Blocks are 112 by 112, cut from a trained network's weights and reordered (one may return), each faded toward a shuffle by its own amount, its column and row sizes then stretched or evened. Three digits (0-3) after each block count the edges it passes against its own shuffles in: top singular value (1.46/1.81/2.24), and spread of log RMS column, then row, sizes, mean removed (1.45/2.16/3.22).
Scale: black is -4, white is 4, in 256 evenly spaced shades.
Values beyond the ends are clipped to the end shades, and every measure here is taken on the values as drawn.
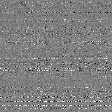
1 1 3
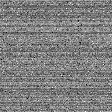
3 0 0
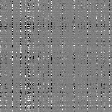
3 3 2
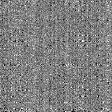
2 1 2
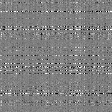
3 1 3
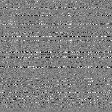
2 0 3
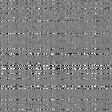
3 1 3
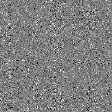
1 2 1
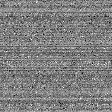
3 0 1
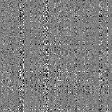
2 3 2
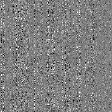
0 3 1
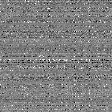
2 1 3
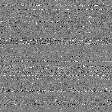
0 0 3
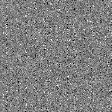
0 2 0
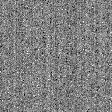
1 0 0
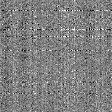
2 1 2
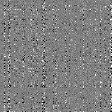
1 3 2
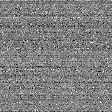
2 0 2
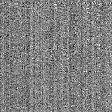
2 0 1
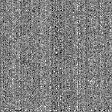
2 2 1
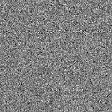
2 1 1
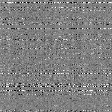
2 0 3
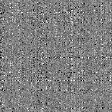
1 2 2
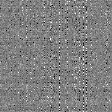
1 3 0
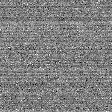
2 0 1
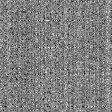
2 0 2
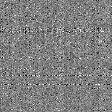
1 1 2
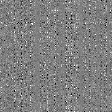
0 3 1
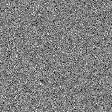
0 1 0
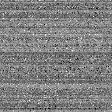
3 1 1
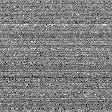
3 0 2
